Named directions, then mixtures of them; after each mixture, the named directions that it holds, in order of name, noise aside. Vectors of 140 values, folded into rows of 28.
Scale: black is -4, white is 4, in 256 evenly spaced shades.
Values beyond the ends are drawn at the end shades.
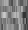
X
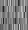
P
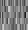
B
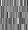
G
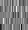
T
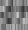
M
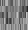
B, G, M.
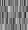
B, G.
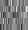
B, T, X.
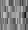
B, X.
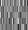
G.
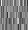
G.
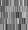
G, M, X.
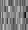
B, X.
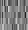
B, P.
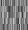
B, G, P.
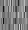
P, T.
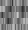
M.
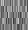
G, T.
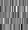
T.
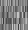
G, M, P.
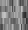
T, X.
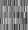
M, P.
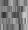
X.
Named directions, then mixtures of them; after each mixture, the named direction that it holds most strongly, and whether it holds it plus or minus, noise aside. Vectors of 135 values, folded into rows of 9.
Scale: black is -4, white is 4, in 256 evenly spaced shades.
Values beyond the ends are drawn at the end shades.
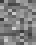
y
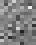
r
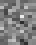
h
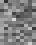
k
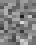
h, minus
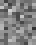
h, plus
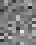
r, minus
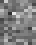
k, minus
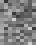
k, plus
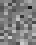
r, minus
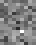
y, minus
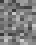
y, plus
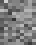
k, minus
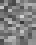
h, plus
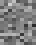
y, minus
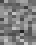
y, plus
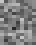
y, minus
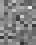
r, plus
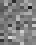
r, minus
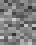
k, plus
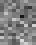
h, minus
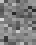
y, minus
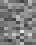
k, minus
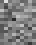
k, minus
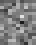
h, plus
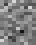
r, plus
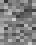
k, plus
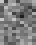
k, plus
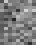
k, minus
